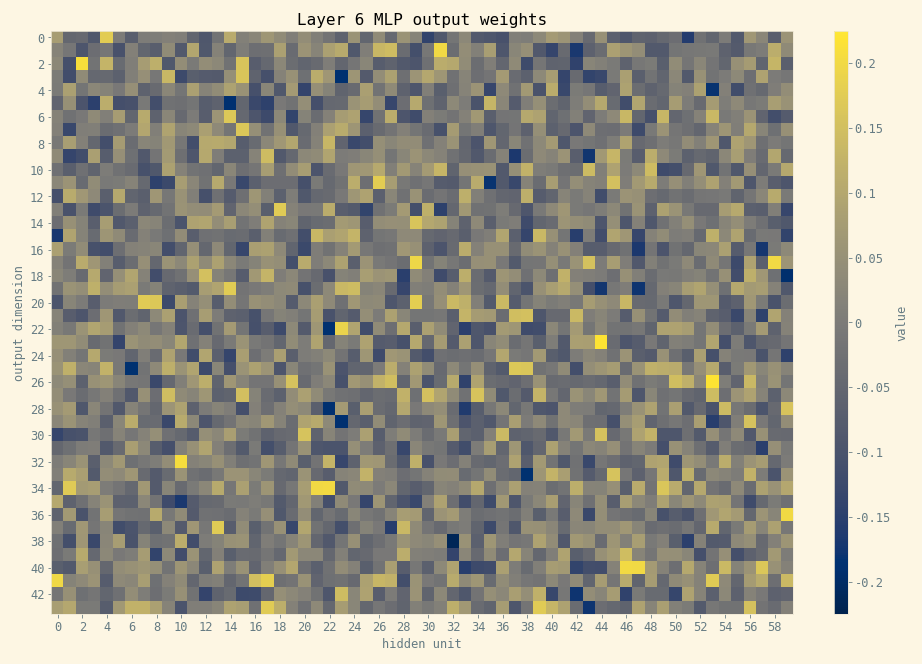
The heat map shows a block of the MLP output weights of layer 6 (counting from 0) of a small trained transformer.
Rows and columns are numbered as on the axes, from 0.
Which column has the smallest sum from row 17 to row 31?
22
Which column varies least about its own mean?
52
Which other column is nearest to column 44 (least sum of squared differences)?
20
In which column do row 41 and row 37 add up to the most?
53
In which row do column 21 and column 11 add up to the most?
34
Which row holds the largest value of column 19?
26
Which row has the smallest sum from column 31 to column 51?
0
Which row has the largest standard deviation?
40
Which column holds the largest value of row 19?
14
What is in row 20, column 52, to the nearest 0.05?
0.05
